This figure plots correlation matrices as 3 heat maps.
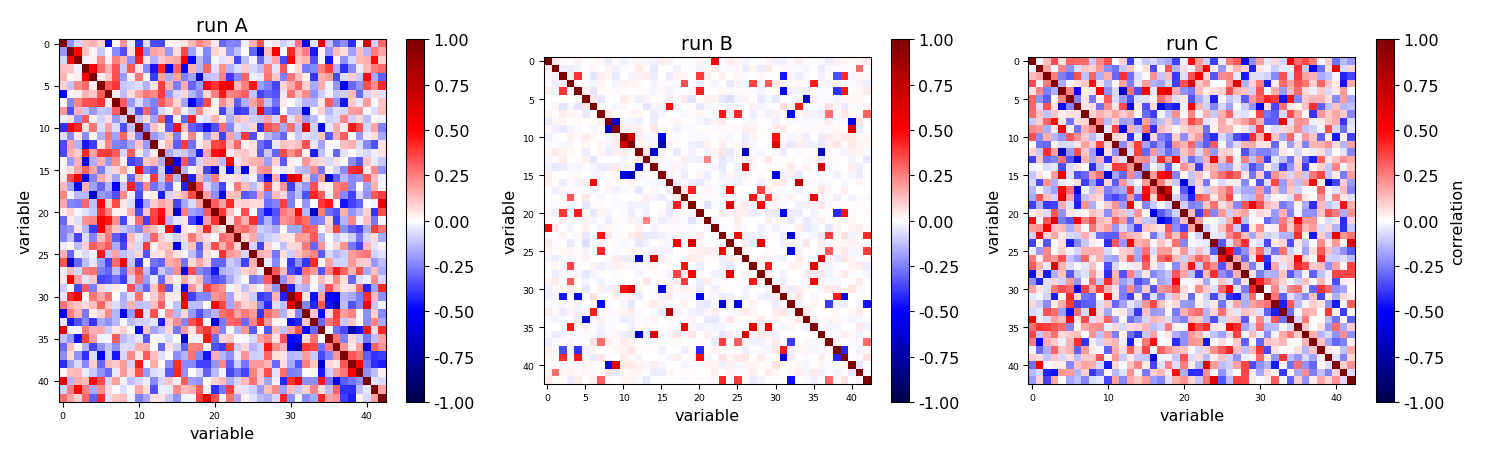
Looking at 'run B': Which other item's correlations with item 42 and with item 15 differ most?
11
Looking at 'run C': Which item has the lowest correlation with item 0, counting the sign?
28
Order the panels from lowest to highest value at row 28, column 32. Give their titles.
run C, run B, run A
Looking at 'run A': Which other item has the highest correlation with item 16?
30
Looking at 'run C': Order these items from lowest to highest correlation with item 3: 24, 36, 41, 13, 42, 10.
41, 13, 10, 24, 42, 36
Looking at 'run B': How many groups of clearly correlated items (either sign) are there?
12
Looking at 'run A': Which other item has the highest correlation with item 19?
42
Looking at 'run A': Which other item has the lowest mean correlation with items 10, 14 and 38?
34
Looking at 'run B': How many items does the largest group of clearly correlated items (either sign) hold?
6
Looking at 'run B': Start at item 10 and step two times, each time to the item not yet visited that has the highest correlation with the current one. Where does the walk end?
30
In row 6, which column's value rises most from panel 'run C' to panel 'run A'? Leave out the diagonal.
13
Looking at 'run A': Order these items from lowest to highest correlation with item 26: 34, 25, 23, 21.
21, 23, 34, 25
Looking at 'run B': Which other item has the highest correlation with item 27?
35
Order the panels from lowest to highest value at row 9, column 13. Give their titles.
run B, run C, run A
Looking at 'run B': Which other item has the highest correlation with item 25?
23
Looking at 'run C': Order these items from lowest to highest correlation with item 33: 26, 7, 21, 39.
7, 26, 21, 39
